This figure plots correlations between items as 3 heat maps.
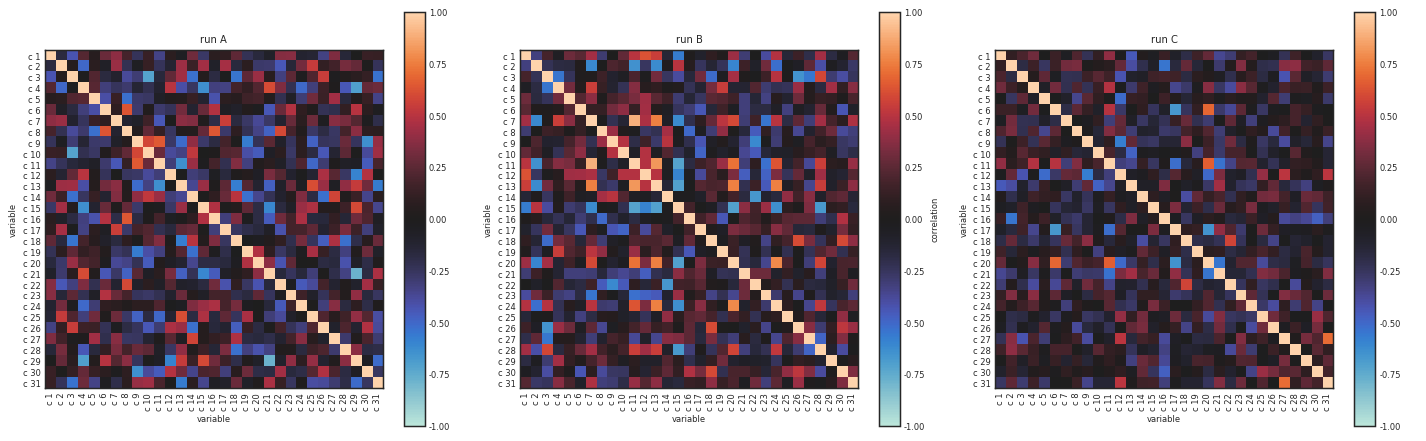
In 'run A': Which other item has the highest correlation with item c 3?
c 26
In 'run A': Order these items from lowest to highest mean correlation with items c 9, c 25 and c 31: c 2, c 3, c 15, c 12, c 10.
c 3, c 12, c 15, c 2, c 10
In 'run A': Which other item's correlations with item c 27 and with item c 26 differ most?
c 14
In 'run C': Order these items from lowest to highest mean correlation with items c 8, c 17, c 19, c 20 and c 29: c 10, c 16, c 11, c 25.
c 16, c 10, c 25, c 11
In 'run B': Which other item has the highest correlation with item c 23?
c 15
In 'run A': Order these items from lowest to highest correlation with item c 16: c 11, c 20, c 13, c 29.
c 20, c 13, c 11, c 29
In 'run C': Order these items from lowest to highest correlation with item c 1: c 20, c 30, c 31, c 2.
c 31, c 30, c 2, c 20
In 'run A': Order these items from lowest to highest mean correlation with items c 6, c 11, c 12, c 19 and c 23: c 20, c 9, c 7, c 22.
c 9, c 7, c 22, c 20
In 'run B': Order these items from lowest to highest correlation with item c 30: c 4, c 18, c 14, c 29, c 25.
c 29, c 4, c 14, c 25, c 18
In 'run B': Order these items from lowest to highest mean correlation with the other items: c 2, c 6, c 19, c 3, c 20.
c 2, c 3, c 6, c 19, c 20
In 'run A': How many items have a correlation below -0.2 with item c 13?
8
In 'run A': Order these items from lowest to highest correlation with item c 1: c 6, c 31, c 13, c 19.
c 19, c 13, c 31, c 6
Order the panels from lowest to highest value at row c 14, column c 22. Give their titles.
run B, run C, run A
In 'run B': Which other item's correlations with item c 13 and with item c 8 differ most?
c 24
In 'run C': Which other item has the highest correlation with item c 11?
c 20
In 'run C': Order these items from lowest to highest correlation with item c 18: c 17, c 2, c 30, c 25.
c 25, c 30, c 17, c 2
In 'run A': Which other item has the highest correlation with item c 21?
c 4
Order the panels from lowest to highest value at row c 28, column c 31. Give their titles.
run A, run B, run C
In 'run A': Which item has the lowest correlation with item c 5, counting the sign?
c 8
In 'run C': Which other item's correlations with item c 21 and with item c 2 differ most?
c 13
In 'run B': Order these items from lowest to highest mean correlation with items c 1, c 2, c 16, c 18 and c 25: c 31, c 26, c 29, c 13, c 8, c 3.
c 8, c 3, c 29, c 13, c 31, c 26
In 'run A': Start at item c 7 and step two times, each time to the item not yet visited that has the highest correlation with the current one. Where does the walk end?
c 2
